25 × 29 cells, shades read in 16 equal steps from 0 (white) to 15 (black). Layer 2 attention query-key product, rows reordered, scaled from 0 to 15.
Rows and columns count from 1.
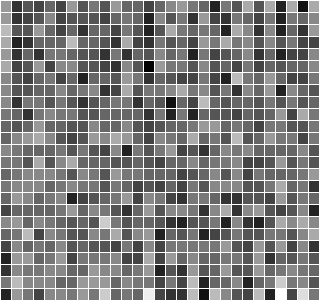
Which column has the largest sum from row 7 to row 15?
14
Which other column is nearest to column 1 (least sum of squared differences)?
25
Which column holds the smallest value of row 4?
7
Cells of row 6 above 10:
7
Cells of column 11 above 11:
2
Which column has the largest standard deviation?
26
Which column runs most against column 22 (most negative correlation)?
6
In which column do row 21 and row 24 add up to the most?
23
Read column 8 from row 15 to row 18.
7 8 11 9
